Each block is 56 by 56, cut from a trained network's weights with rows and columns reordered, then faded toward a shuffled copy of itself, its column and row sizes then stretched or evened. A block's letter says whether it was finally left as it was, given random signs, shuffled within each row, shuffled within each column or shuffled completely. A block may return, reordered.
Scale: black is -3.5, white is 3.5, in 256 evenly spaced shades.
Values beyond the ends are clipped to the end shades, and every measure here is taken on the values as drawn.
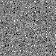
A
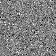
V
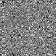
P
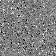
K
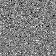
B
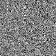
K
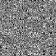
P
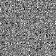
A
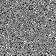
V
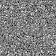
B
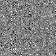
A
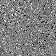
V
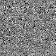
A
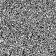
V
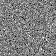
V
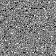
B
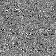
B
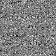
B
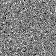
V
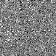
B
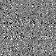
A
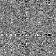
P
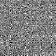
P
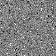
K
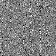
K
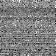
P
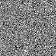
A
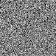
K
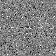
B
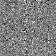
A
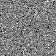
K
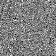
K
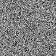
K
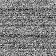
B
